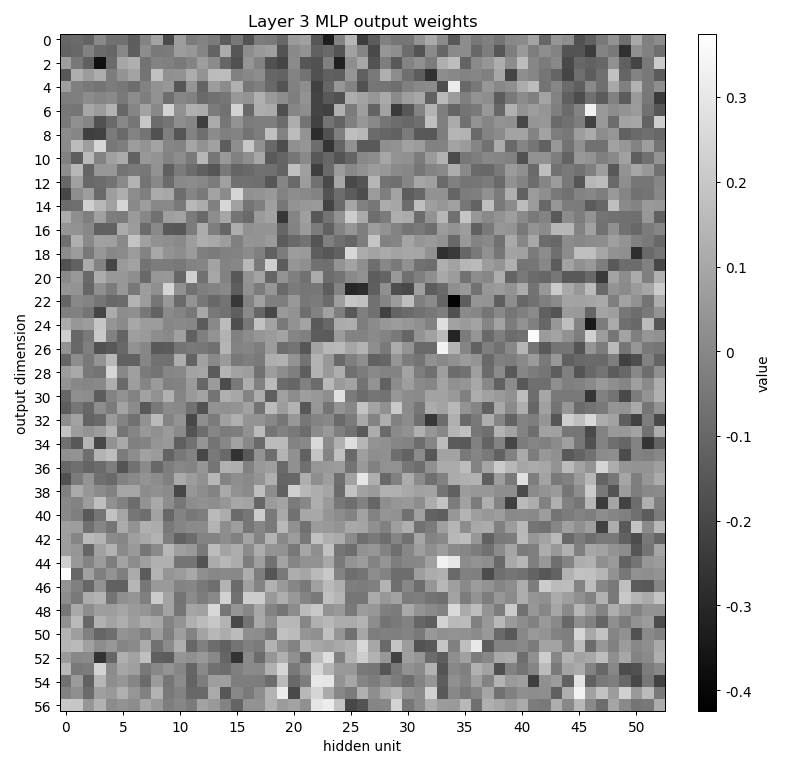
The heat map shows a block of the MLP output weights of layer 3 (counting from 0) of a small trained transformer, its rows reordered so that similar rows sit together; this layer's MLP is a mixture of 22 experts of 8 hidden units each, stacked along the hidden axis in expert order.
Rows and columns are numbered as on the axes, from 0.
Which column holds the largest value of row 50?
45
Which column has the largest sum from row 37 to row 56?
23
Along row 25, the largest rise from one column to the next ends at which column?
41
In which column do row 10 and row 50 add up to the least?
50
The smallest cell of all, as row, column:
22, 34
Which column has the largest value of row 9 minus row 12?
3
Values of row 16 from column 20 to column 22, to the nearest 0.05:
0 0.05 -0.05
